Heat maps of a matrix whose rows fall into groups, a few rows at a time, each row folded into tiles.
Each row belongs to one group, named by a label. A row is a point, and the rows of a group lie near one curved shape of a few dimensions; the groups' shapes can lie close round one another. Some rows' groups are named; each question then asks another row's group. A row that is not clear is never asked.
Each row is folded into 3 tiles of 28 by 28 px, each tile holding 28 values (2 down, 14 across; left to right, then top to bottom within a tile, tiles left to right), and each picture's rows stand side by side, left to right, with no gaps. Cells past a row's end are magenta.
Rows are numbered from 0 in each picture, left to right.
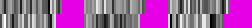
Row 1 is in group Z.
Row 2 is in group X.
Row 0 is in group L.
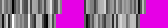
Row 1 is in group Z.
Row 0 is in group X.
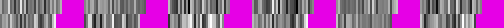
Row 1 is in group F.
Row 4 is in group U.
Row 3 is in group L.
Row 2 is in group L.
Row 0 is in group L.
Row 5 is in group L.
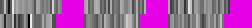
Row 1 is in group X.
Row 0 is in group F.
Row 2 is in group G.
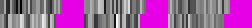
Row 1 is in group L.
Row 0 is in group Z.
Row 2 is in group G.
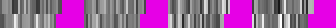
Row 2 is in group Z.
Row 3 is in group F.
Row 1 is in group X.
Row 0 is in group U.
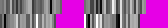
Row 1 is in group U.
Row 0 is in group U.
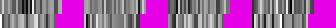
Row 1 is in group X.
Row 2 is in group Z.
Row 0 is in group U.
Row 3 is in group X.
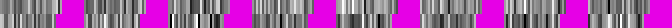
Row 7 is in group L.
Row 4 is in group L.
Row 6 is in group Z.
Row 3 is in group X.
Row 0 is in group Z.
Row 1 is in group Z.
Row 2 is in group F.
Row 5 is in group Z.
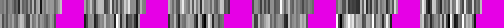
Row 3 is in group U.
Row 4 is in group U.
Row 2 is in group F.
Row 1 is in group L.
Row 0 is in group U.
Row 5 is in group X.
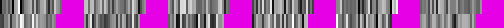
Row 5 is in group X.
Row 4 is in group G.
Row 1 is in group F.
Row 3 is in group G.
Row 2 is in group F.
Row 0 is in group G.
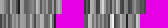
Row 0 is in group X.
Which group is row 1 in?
X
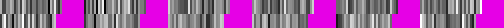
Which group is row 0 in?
L
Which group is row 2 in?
L
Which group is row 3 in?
U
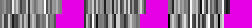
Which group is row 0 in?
X
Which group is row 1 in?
X
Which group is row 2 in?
G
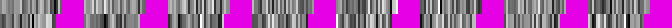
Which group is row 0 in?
Z
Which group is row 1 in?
Z
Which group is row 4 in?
G
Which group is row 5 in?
G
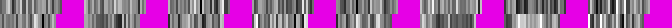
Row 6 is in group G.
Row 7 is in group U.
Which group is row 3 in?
L
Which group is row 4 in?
L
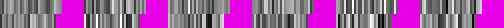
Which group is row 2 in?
L
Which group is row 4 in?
X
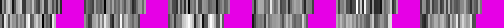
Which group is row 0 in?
X
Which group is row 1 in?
Z
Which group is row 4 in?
L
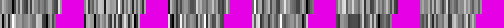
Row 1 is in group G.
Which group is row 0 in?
X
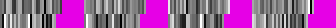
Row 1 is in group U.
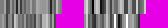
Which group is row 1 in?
X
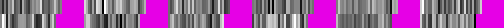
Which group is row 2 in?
L
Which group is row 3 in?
L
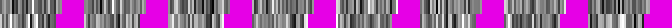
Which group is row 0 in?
F
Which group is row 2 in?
L
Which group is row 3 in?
L
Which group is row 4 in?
U
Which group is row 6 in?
U
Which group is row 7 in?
U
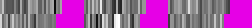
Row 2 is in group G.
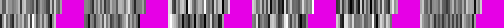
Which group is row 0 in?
L
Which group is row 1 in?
L
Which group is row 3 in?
U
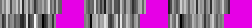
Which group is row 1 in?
Z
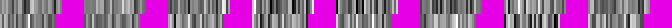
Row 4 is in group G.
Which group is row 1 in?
X
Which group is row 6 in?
G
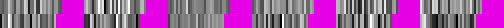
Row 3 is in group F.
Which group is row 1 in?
L
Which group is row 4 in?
X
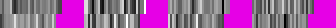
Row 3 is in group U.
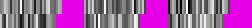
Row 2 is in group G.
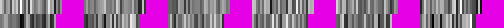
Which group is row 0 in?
Z
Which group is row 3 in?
X
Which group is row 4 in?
F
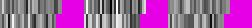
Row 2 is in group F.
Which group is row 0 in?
X
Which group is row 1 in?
U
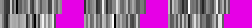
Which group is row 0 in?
L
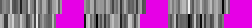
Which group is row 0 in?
Z
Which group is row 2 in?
Z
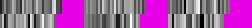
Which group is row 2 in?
U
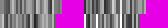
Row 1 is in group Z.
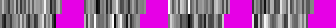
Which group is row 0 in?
L
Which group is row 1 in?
F
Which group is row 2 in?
Z
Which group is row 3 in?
U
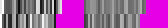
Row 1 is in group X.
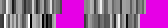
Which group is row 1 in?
L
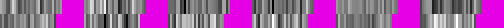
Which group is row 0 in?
X
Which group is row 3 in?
Z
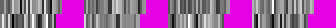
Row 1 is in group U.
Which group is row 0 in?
X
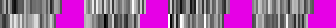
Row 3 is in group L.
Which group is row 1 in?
Z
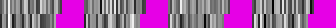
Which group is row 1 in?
U
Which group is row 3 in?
X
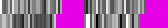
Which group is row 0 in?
Z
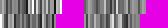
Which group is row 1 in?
F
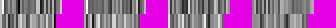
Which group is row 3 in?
X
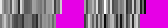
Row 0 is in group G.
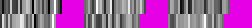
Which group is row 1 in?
X
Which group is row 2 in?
G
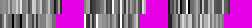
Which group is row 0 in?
Z
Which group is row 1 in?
U
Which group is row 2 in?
G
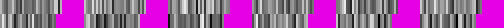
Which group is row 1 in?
Z
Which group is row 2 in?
L
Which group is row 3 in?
L
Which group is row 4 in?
X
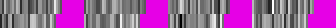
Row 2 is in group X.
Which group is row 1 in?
U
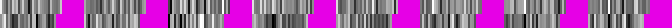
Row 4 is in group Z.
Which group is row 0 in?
U
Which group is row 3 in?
Z
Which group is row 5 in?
X
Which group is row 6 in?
Z
